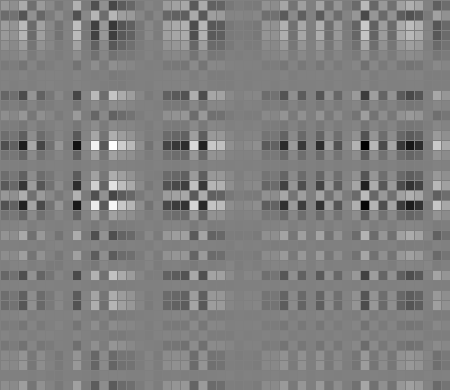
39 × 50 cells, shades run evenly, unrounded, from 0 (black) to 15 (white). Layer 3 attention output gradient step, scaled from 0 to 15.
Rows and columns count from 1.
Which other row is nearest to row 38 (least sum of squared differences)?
29
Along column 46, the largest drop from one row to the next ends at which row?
21
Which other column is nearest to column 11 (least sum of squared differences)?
13
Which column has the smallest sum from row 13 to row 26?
41
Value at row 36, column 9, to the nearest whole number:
9
